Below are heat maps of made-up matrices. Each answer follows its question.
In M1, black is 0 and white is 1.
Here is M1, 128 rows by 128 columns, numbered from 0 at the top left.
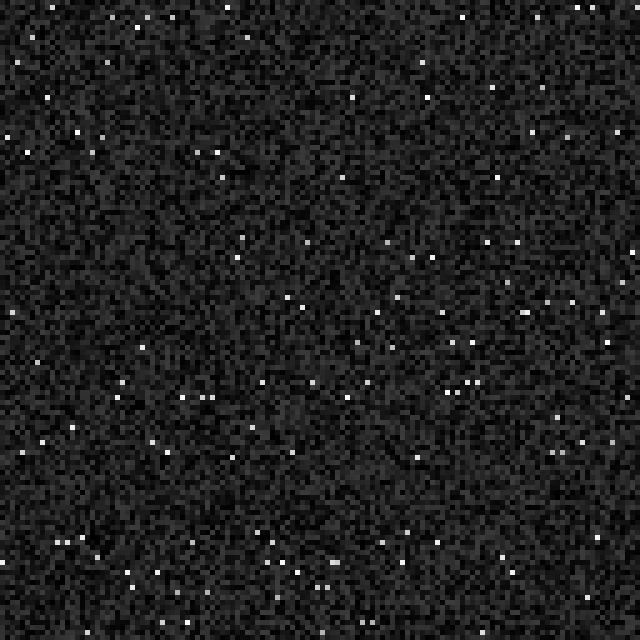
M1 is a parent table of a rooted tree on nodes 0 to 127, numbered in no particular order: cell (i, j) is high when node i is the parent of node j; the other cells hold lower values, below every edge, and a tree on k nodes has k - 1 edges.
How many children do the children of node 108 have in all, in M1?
6
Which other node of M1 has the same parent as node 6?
49
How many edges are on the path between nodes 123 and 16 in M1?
5
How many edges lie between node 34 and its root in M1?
2
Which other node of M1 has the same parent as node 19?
100
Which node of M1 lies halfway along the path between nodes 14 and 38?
126
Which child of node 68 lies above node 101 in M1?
90
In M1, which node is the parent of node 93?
76
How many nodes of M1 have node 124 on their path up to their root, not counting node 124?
7
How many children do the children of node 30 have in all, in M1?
1
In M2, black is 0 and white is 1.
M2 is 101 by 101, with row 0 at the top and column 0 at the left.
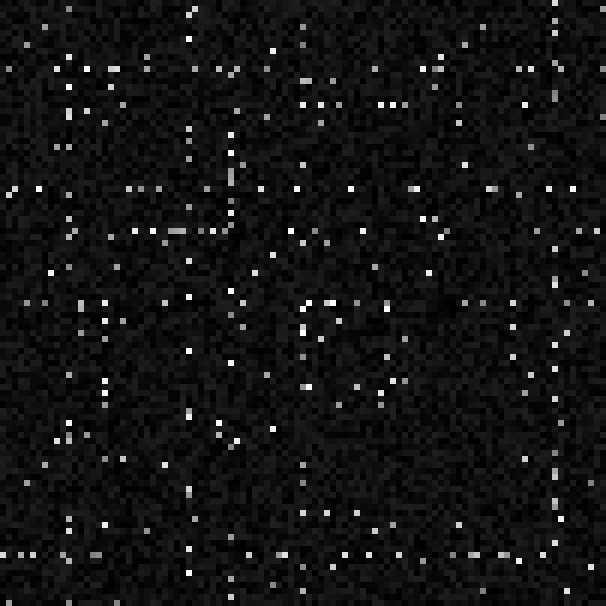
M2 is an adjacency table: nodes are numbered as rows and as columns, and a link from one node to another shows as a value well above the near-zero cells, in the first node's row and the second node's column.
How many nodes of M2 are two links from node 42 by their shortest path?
3
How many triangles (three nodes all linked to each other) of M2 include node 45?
0
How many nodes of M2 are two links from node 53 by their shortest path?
6
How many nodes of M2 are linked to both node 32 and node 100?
2
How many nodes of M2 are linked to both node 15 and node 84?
1
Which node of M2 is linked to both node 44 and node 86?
node 11
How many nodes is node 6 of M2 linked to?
1
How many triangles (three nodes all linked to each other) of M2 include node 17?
8
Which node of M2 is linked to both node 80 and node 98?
node 50
